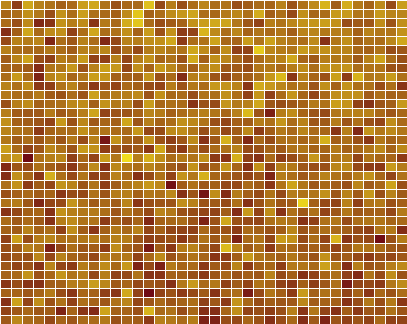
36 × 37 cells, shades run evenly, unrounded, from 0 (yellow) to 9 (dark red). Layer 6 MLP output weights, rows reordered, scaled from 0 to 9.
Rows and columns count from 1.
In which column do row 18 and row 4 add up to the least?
12
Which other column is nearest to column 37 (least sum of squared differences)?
8
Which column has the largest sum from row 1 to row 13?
4
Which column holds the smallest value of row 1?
14
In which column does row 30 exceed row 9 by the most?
26
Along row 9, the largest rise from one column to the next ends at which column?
27
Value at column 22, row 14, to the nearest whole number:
5
